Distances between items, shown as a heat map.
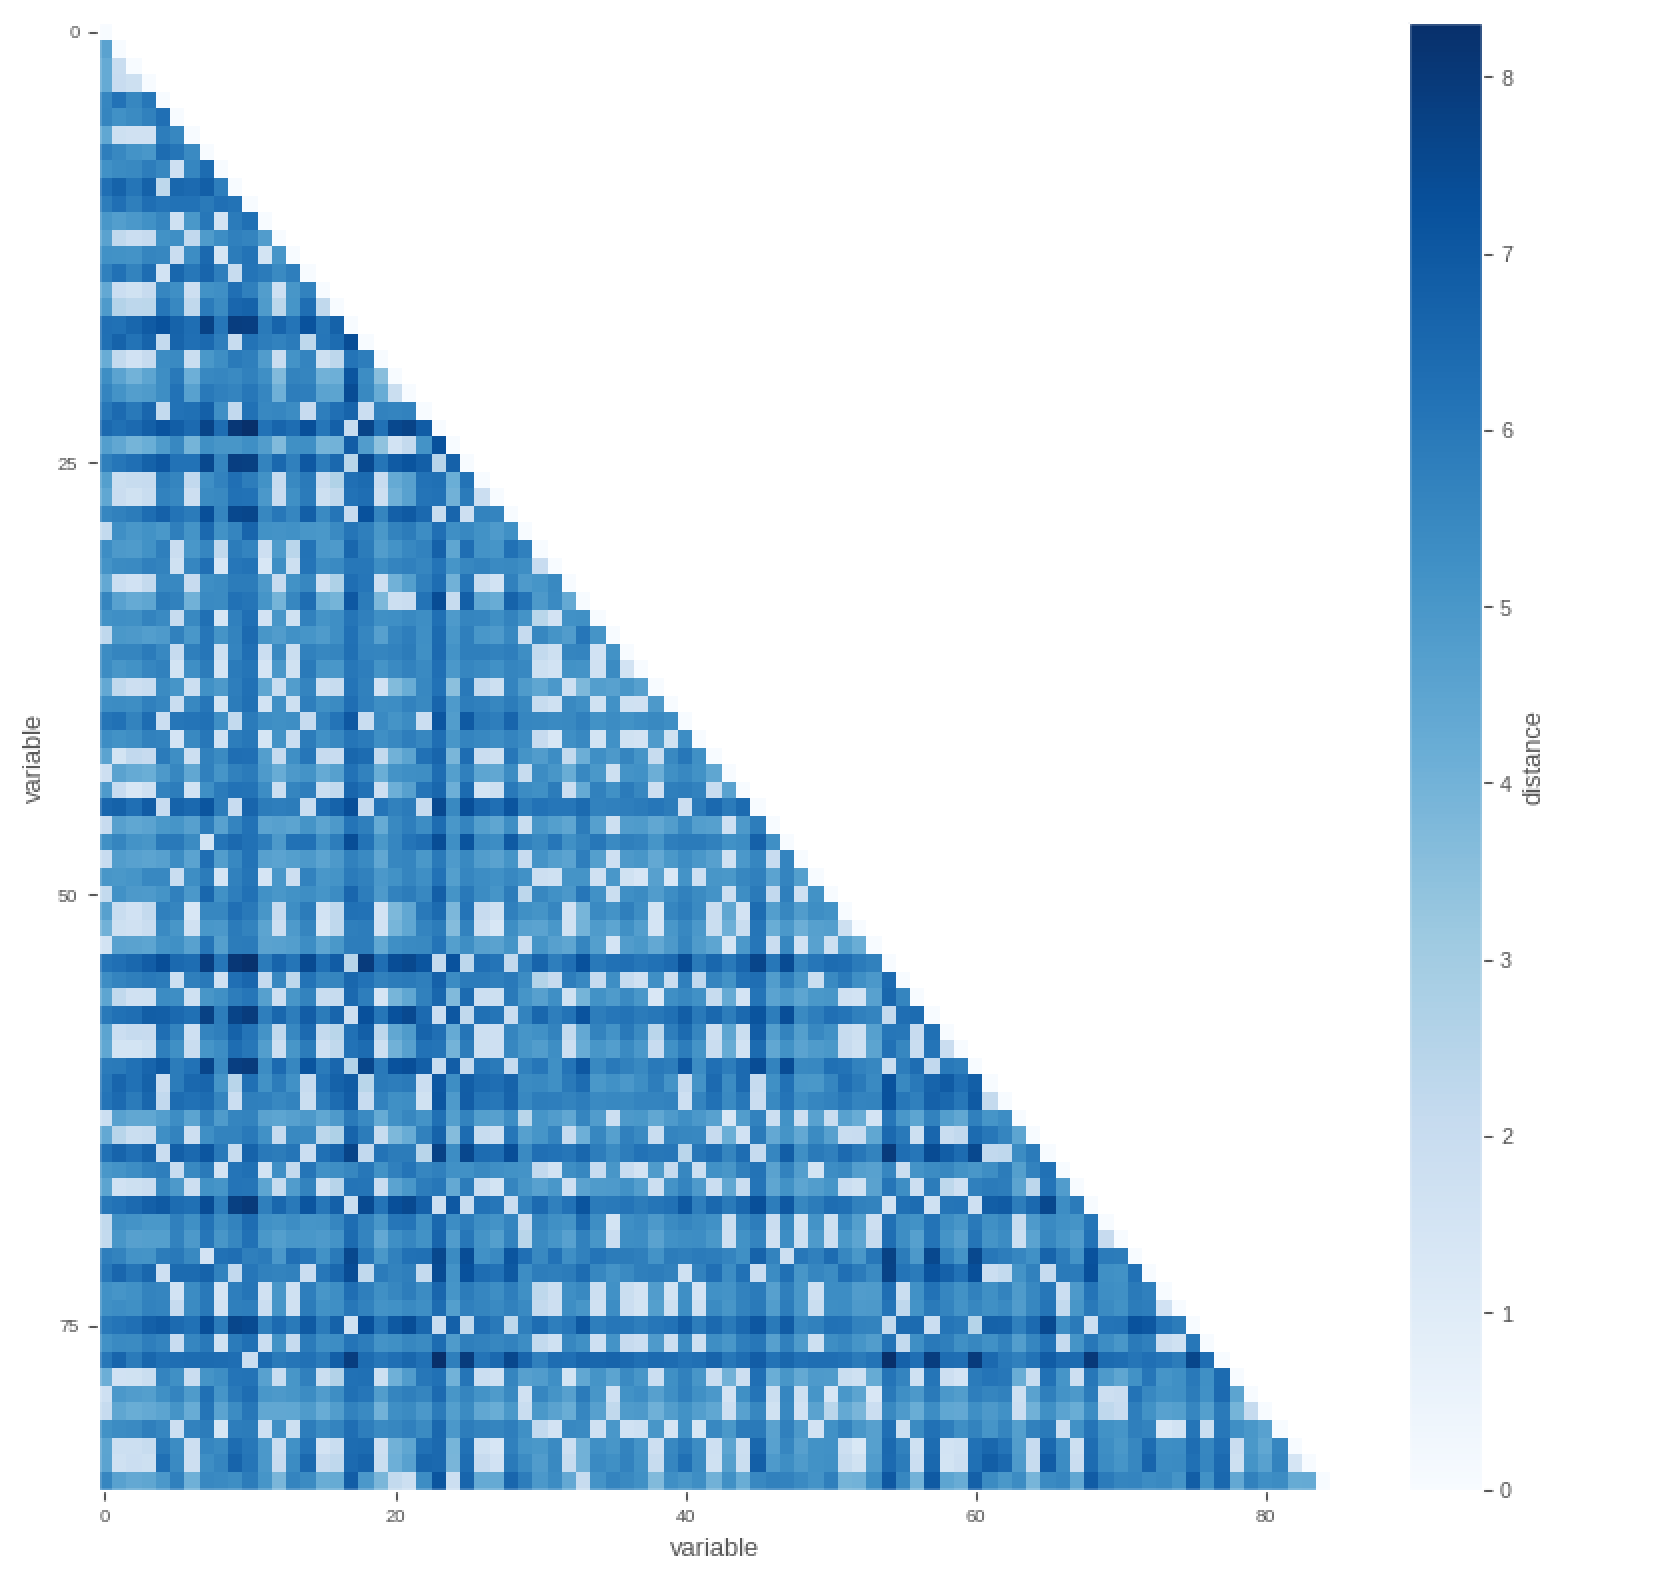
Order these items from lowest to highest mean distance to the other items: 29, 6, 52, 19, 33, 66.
52, 19, 6, 66, 29, 33
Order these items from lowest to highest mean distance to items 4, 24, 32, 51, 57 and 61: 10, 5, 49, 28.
49, 28, 5, 10
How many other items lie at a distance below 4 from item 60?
8
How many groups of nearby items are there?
8
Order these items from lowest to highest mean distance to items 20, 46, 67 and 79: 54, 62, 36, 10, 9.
36, 62, 9, 10, 54
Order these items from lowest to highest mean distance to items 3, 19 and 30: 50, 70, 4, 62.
70, 50, 4, 62
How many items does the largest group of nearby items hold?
24
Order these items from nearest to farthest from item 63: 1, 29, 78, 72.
29, 78, 1, 72
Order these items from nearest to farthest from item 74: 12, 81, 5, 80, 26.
81, 5, 80, 12, 26
